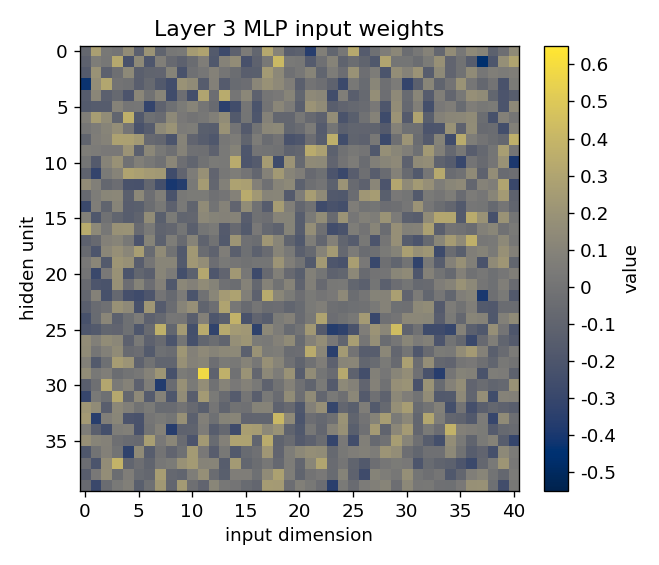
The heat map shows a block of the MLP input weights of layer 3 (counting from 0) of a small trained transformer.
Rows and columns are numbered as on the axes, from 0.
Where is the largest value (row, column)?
29, 11
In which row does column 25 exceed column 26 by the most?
0
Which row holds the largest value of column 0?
16
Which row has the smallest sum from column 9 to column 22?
8
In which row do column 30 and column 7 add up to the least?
3
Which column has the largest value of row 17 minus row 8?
34
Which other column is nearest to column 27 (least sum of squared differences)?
15
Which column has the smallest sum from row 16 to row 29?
33
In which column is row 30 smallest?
7
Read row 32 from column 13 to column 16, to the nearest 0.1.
-0.1 0 0 0.1
